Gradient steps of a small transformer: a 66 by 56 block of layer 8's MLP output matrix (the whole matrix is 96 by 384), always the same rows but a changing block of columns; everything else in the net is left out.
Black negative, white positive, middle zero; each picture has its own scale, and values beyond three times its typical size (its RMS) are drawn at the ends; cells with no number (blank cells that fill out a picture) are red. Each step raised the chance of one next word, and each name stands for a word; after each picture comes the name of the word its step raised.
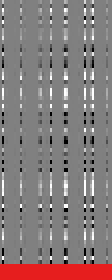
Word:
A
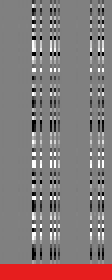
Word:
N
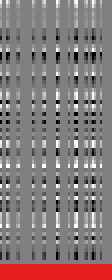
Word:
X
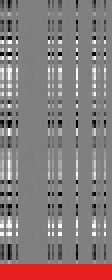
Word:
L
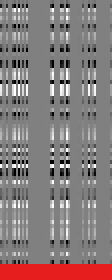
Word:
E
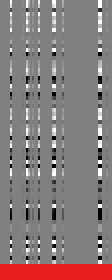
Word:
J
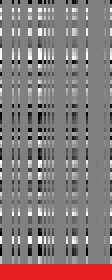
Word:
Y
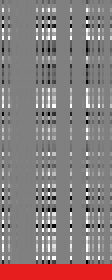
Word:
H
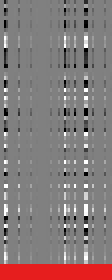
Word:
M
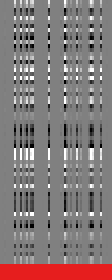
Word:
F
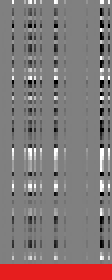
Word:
F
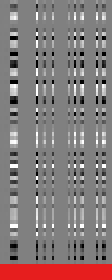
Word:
E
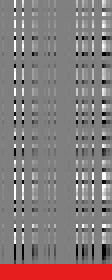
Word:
A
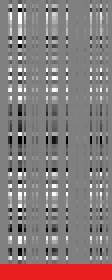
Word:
A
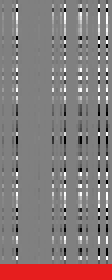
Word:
A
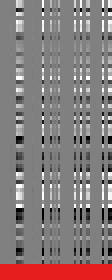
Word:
A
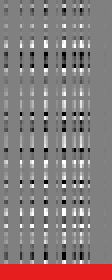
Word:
M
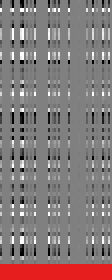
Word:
Y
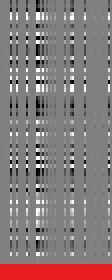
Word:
E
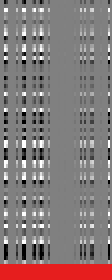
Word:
Y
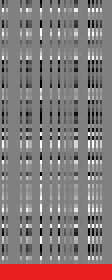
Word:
Y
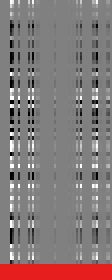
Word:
X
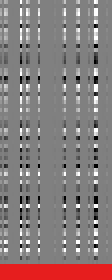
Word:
J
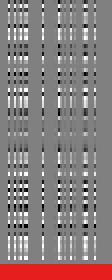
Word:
H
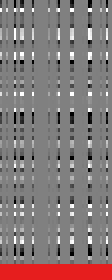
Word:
Y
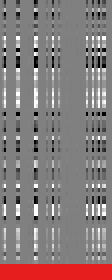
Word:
M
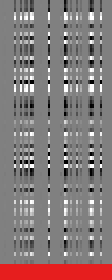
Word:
E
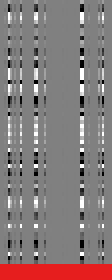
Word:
E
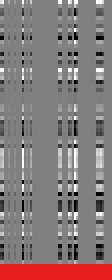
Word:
F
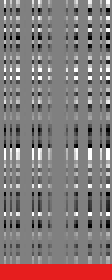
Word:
F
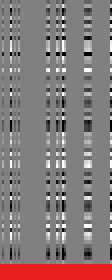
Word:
N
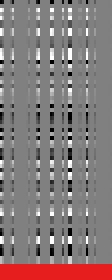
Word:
Y
